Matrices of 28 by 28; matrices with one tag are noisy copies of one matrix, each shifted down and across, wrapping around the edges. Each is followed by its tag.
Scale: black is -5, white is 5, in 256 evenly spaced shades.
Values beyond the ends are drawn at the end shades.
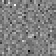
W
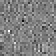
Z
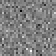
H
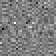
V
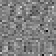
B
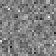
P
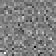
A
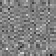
V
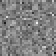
P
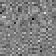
V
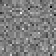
A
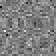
B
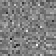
A
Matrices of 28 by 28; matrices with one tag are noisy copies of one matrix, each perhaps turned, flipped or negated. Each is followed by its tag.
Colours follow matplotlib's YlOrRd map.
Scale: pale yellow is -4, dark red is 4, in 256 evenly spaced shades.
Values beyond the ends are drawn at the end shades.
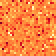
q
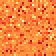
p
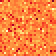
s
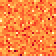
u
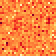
q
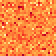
q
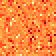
u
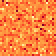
s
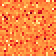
s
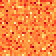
q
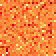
s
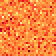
p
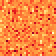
u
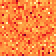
q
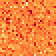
q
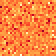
q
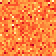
s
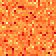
q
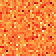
s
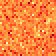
q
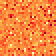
u
